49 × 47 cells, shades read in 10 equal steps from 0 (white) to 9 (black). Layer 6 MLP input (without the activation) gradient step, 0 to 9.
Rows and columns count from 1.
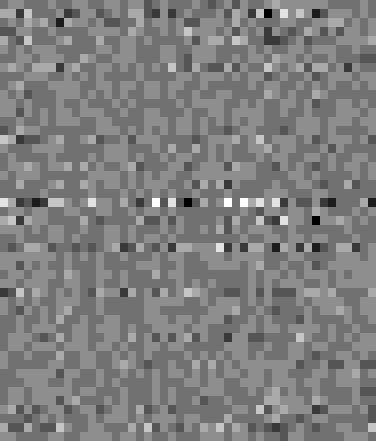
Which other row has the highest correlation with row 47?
22
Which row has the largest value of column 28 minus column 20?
23
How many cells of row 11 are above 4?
28
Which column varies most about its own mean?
40
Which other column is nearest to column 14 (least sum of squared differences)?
15
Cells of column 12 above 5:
2
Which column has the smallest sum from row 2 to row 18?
33
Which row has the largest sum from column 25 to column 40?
38
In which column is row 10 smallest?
3
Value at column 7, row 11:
5
